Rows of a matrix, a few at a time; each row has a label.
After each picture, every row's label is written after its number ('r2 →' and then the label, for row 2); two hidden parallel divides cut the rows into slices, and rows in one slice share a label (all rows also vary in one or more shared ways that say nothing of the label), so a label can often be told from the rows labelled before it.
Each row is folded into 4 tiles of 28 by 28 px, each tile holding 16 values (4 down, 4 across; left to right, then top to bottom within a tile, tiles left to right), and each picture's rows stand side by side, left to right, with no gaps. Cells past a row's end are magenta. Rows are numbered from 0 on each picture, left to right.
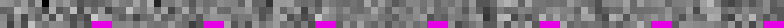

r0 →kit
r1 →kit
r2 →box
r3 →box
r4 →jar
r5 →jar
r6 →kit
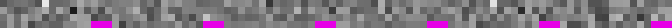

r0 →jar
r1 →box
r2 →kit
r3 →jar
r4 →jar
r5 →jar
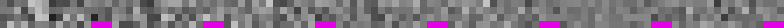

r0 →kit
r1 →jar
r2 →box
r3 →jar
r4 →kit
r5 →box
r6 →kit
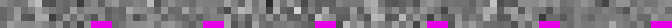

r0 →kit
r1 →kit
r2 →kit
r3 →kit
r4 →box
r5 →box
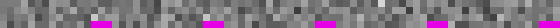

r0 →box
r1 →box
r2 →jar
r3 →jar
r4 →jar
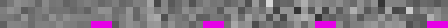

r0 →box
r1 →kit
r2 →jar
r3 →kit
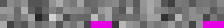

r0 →jar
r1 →kit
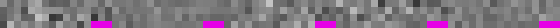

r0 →kit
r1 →box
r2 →box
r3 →kit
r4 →box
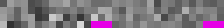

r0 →jar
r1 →kit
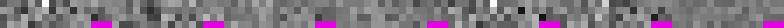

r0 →jar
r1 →jar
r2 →box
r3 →kit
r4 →jar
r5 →box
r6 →box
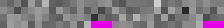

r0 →box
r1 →jar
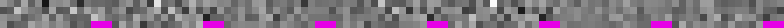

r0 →kit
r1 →jar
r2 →kit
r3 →jar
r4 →jar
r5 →box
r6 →kit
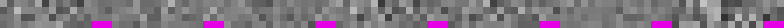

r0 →kit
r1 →box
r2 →box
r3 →kit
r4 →kit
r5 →box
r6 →kit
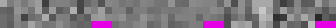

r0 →kit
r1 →box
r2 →kit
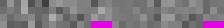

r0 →box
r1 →box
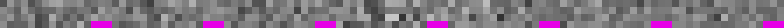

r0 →jar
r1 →jar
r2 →jar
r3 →jar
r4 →kit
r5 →kit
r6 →jar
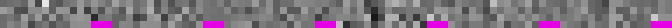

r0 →jar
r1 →kit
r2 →box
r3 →jar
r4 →jar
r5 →box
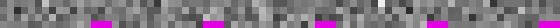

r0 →jar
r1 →box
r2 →kit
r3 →jar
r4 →kit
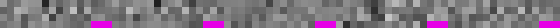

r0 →kit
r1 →kit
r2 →box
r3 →jar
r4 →kit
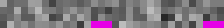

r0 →kit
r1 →kit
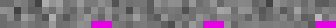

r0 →jar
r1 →jar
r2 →box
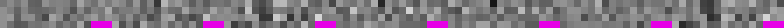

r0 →jar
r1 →box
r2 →jar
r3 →kit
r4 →kit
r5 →kit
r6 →jar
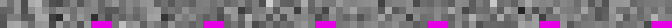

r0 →kit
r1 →kit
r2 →jar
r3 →kit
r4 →jar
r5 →box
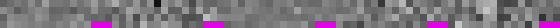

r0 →box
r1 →kit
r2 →box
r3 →box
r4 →kit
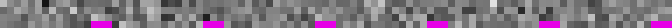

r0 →kit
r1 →kit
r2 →box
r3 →box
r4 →jar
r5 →jar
